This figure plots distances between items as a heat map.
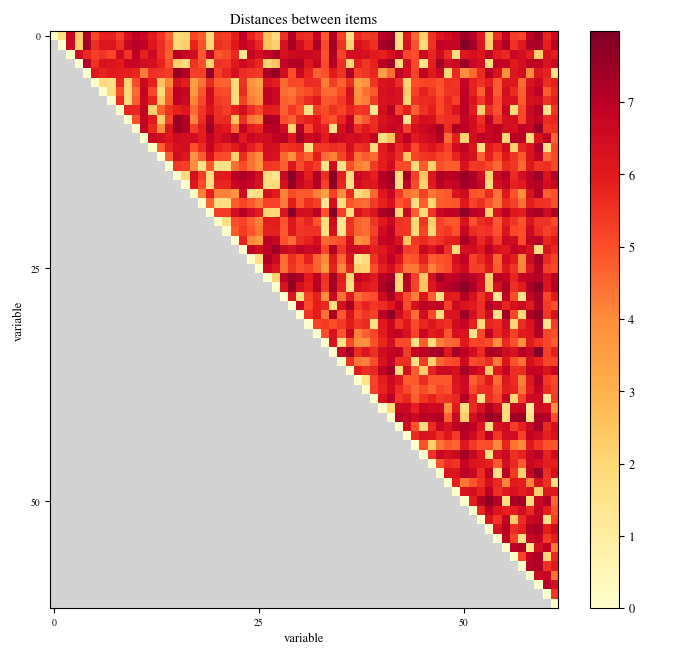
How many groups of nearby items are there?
11
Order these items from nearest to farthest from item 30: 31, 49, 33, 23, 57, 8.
57, 33, 8, 31, 49, 23
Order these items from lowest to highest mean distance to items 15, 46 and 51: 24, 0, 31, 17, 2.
0, 17, 24, 31, 2
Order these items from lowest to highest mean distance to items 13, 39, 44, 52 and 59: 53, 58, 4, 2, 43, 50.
2, 43, 4, 53, 58, 50
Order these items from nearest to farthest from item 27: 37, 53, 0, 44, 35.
0, 53, 44, 35, 37
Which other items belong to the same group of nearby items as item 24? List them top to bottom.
17, 25, 37, 38
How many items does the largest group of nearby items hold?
12
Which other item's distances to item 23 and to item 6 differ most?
59
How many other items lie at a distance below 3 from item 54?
4
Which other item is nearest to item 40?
58
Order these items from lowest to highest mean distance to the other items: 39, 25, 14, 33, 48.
33, 14, 25, 39, 48
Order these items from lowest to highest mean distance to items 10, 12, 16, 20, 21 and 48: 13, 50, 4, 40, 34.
13, 4, 34, 40, 50
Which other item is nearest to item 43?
9
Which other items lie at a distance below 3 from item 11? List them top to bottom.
40, 41, 50, 55, 58
